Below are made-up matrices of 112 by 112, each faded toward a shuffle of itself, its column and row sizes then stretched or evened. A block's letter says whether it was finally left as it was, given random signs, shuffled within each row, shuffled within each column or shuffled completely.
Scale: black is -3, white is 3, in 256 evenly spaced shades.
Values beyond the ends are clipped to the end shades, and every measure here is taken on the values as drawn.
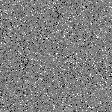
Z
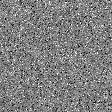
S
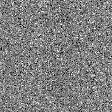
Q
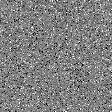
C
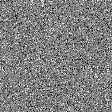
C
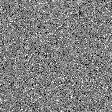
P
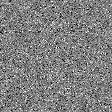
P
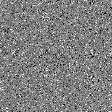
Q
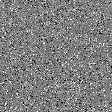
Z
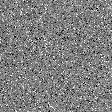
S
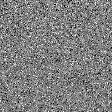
C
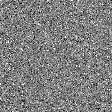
Z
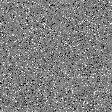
Z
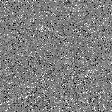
Q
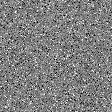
S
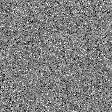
P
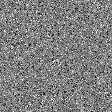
Z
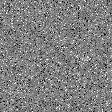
Z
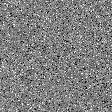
S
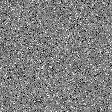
S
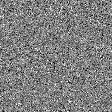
C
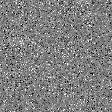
Q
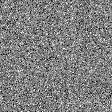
P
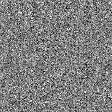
C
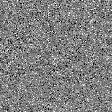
Q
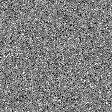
P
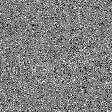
Q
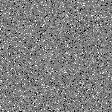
C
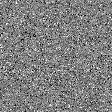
P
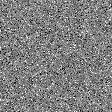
S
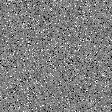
Z
